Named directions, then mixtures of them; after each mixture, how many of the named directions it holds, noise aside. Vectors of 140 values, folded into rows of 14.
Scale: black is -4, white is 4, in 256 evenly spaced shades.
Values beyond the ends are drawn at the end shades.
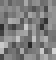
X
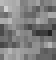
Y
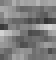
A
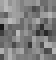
two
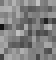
three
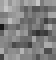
three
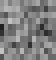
two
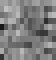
three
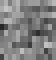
three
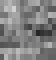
one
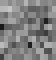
three
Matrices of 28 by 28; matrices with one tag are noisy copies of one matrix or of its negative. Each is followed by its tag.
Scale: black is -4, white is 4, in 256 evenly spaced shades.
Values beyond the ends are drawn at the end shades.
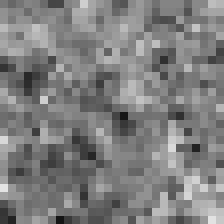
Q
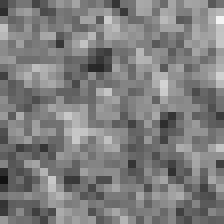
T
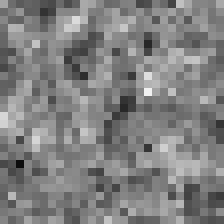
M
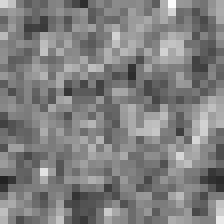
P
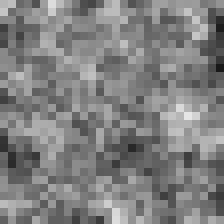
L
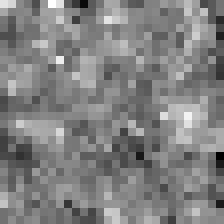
L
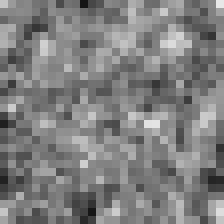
P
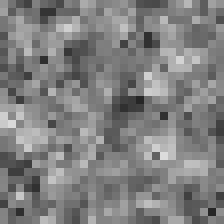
M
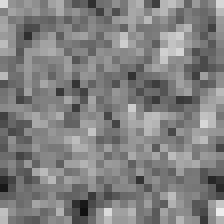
P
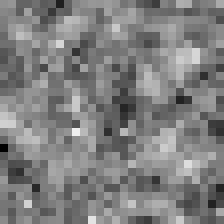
M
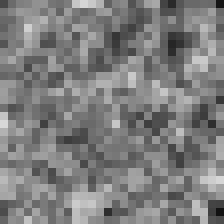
P
